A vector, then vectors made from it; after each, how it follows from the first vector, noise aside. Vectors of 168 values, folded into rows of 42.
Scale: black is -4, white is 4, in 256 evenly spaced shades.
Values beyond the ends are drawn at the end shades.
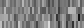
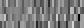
sign-scrambled.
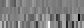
partly zeroed.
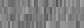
wrapped around, shrunk.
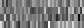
sign-scrambled.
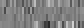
negated, partly zeroed.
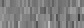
shrunk.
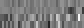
negated, partly zeroed.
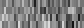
copied.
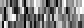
reversed, scaled up.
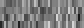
sign-scrambled.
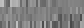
wrapped around, partly zeroed.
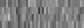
wrapped around, shrunk.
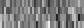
copied.
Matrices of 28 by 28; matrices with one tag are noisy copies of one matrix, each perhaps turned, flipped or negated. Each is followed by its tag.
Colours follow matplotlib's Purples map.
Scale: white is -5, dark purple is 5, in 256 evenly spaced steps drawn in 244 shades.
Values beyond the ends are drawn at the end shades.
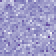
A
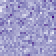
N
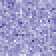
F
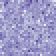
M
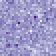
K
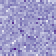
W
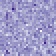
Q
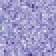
M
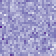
N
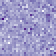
Q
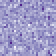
Q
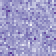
K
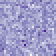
M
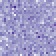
W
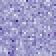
F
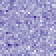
K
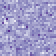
A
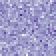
F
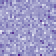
W
